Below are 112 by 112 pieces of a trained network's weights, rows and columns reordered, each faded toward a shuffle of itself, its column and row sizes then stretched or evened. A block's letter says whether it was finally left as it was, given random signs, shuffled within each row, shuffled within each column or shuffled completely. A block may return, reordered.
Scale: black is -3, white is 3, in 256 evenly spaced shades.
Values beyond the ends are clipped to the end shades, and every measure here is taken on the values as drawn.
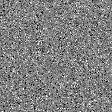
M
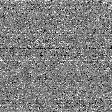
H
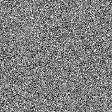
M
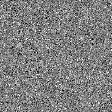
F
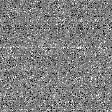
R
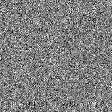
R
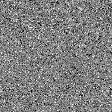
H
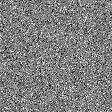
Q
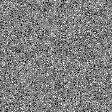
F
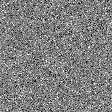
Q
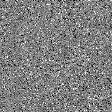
F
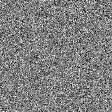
M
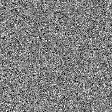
M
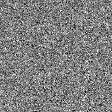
F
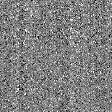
R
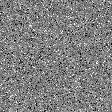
Q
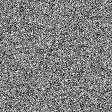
Q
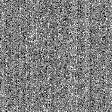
M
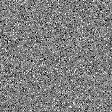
H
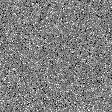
Q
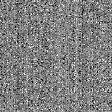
R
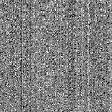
R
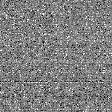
R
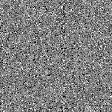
R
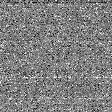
H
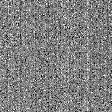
R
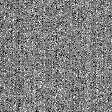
M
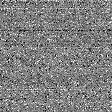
H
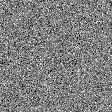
Q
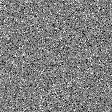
Q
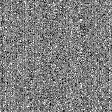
M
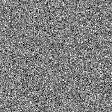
M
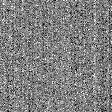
M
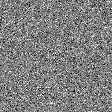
H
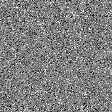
H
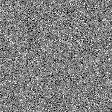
H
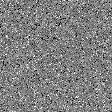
M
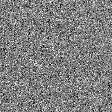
M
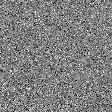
H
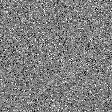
H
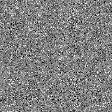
F
